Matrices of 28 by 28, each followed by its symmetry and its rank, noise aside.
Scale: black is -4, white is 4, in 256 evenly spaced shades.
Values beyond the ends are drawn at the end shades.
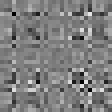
symmetric, rank two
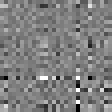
no symmetry, rank two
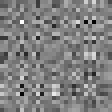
symmetric, rank three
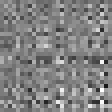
no symmetry, rank three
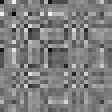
symmetric, rank two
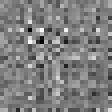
symmetric, rank three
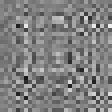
no symmetry, rank three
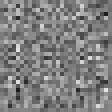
no symmetry, rank four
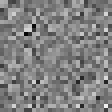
symmetric, rank four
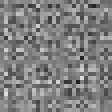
antisymmetric, rank four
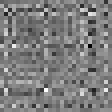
no symmetry, rank three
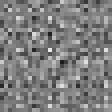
symmetric, rank three
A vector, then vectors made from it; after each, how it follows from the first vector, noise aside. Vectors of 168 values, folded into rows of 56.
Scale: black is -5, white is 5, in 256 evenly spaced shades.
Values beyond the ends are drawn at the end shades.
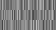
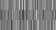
reversed, partly zeroed.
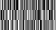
wrapped around, negated, scaled up.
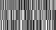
wrapped around, negated, scaled up.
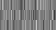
partly zeroed.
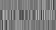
reversed, partly zeroed.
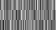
wrapped around, negated.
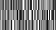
wrapped around, negated, scaled up.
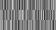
reversed, negated.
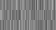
wrapped around, negated, shrunk.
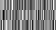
reversed, negated, scaled up.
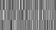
reversed, partly zeroed.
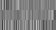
partly zeroed.
